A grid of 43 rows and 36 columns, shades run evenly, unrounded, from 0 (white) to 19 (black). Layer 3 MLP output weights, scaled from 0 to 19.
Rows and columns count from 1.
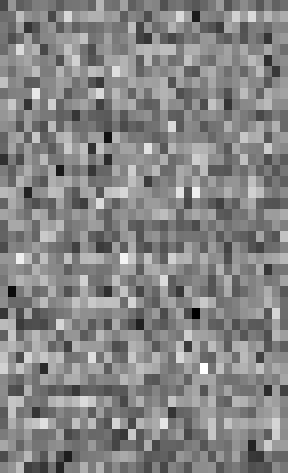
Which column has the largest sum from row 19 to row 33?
18
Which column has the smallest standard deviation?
30
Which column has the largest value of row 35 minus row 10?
2
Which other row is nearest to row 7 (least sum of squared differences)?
25
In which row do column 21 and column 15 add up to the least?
39
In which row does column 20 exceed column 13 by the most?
28
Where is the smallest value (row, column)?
34, 26
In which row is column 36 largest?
36
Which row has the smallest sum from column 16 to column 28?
24
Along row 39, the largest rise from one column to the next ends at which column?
22
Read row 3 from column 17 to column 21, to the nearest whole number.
5 14 8 11 10
